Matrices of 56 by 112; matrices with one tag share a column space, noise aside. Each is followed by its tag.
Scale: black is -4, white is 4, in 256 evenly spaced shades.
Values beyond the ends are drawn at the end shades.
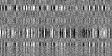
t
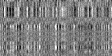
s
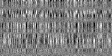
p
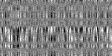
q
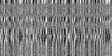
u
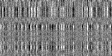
s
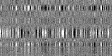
t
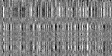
s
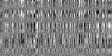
p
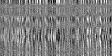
u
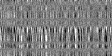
q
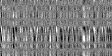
q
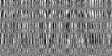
p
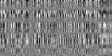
p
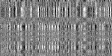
s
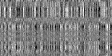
s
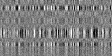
t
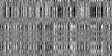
s
